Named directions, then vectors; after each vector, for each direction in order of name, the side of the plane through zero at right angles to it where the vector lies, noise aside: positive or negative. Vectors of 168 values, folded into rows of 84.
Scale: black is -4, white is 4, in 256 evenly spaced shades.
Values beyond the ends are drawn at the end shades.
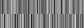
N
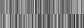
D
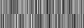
positive, negative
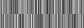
positive, negative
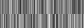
negative, positive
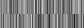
positive, negative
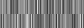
positive, negative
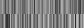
negative, negative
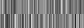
negative, negative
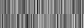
negative, positive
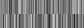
positive, negative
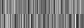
positive, positive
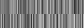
negative, positive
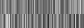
positive, positive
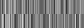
positive, positive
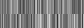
negative, positive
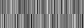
negative, positive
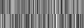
positive, positive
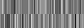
negative, negative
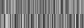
positive, positive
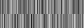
negative, positive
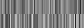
negative, negative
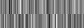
positive, negative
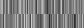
positive, negative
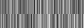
negative, positive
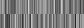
negative, negative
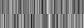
negative, positive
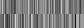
negative, negative
